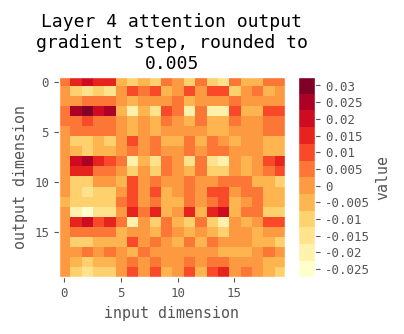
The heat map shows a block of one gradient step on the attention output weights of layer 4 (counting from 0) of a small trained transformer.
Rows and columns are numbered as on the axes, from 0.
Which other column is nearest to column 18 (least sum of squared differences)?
19
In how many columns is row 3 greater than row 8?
8
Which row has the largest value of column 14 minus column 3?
13
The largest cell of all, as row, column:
3, 2
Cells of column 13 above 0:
9
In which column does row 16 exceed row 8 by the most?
6
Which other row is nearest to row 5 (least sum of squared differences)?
4
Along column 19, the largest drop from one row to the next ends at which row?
10
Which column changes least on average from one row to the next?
0
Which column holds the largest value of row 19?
14
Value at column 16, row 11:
0.005
